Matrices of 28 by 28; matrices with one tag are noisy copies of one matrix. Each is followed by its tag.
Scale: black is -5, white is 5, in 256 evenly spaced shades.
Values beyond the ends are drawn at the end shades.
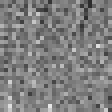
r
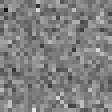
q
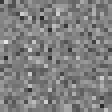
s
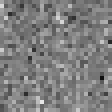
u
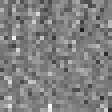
r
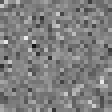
s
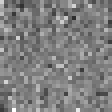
u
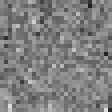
r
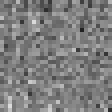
r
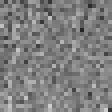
r
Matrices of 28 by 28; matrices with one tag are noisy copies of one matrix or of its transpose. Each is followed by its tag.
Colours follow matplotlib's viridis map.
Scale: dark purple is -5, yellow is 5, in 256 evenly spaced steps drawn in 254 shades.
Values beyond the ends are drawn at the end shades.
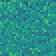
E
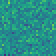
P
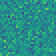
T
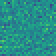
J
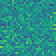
J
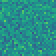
E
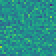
J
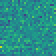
J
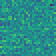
J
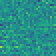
J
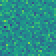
E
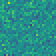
P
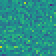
J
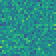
J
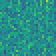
J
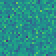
T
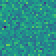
E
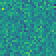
P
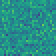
P
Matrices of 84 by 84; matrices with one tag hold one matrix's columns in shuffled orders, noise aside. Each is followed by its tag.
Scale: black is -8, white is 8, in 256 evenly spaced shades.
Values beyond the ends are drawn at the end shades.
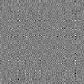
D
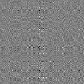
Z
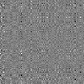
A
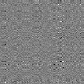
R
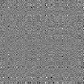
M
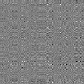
R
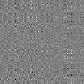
A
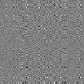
M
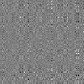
A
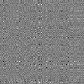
R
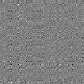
R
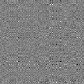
R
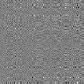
M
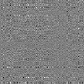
M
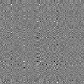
R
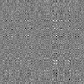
D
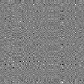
R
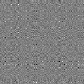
R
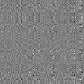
A
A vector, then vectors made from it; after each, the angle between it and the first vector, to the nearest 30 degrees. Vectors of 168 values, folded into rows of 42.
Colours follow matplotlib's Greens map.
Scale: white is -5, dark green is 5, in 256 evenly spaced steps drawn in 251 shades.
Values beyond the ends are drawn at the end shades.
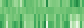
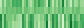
120 degrees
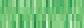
60 degrees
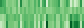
150 degrees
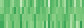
60 degrees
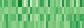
120 degrees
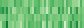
120 degrees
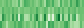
60 degrees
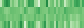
60 degrees
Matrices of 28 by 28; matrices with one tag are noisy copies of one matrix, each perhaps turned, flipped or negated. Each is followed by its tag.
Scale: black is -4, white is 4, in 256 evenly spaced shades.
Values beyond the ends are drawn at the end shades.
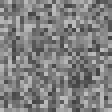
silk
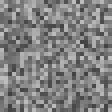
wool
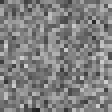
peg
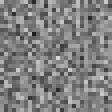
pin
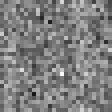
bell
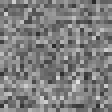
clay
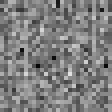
clay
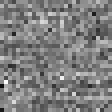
silk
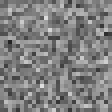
wool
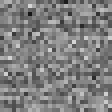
clay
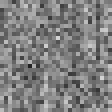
silk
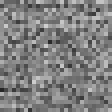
clay
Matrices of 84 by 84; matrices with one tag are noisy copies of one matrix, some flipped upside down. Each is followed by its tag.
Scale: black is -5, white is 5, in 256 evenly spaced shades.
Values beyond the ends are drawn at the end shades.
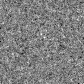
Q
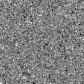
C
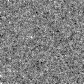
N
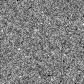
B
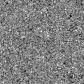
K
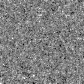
C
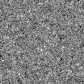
Q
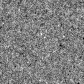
Q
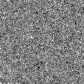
N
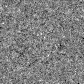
Q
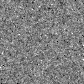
B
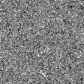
K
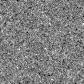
B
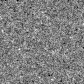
B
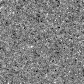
N
